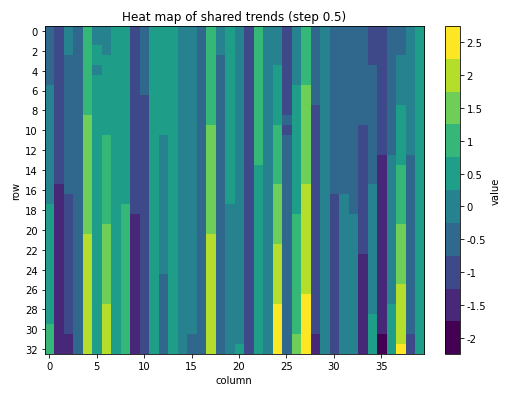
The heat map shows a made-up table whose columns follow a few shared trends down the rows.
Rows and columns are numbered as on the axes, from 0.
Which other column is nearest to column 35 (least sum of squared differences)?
1
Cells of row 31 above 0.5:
9
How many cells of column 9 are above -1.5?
19
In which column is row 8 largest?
27
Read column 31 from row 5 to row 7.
-0.5 -0.5 -0.5
